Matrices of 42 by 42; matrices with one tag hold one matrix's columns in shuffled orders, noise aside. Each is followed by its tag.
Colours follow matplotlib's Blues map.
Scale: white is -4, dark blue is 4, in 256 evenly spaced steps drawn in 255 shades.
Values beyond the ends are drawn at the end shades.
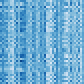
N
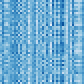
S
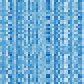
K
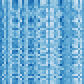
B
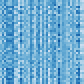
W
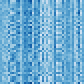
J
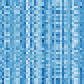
W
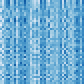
B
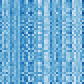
J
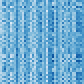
N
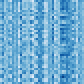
K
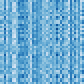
K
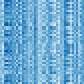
S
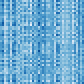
S
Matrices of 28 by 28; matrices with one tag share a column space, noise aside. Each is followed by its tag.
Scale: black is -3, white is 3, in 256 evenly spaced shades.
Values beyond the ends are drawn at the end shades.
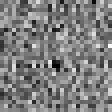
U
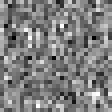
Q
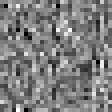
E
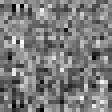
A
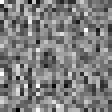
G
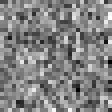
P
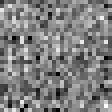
P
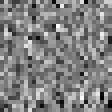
Q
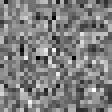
P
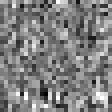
Q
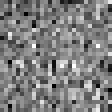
U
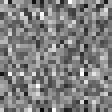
G
